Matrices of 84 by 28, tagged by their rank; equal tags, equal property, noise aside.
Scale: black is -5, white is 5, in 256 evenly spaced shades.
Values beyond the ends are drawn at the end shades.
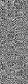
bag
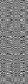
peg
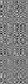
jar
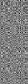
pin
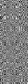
pin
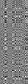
peg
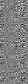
pin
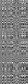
jar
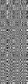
peg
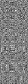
bag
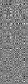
pin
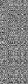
pin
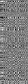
jar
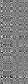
peg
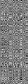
pin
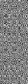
bag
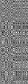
jar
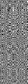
pin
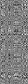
pin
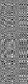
peg
